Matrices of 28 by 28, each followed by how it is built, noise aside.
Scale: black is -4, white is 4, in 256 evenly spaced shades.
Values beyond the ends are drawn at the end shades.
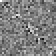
banded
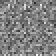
repeating columns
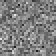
repeating columns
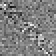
banded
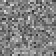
noise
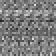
repeating columns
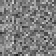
repeating rows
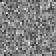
noise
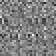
low rank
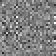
low rank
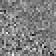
lower triangular
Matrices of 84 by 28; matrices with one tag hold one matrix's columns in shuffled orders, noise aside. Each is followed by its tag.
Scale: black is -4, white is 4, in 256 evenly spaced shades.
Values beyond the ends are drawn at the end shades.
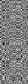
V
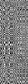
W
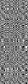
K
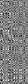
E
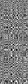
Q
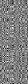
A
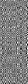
W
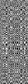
W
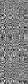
Q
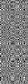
V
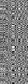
K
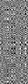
W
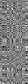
K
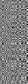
V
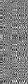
Q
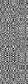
A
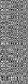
V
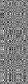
E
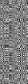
A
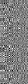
A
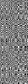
K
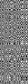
V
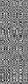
E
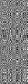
E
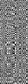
W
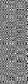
V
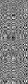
Q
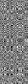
K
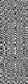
W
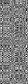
A
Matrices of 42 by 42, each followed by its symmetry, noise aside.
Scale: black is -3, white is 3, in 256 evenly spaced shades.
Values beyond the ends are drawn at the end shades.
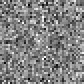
mirrored top to bottom.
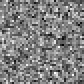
mirrored top to bottom.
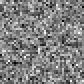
same after a half turn.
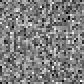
mirrored top to bottom.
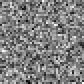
no symmetry.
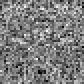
mirrored left to right.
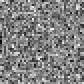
mirrored top to bottom.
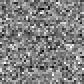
mirrored left to right.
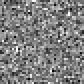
same after a half turn.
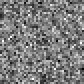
same after a half turn.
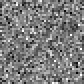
same after a half turn.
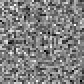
mirrored top to bottom.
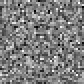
mirrored left to right.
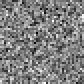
no symmetry.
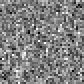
same after a half turn.
